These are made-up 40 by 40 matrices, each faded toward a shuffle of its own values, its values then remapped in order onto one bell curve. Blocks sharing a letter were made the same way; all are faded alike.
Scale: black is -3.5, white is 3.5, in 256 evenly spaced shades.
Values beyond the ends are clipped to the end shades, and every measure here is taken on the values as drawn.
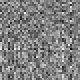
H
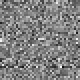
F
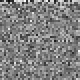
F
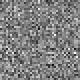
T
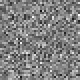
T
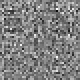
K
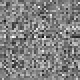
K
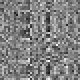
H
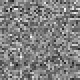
T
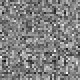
T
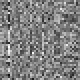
H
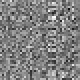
H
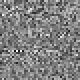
F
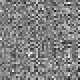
H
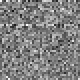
F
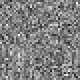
T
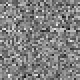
F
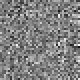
K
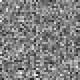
T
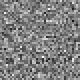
T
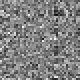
K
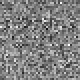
F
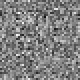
T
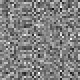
H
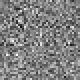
K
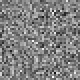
T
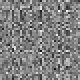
H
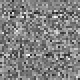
F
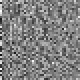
H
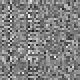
H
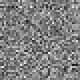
T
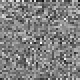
F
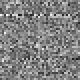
F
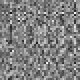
H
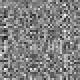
H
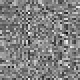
H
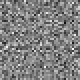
K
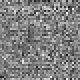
K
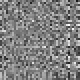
H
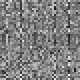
H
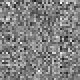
K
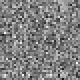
T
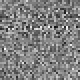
F
